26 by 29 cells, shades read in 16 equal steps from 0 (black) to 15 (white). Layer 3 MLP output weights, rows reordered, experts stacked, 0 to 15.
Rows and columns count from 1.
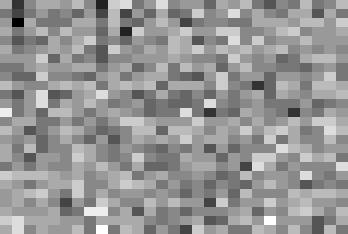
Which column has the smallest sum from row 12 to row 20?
14
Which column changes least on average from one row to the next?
15
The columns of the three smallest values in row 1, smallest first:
9, 2, 23
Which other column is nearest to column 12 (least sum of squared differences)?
6
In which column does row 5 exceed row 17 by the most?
20
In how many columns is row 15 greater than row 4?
14
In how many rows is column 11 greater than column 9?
10
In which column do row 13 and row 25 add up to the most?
1
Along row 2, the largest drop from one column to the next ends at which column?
11
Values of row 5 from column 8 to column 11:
12 7 8 6
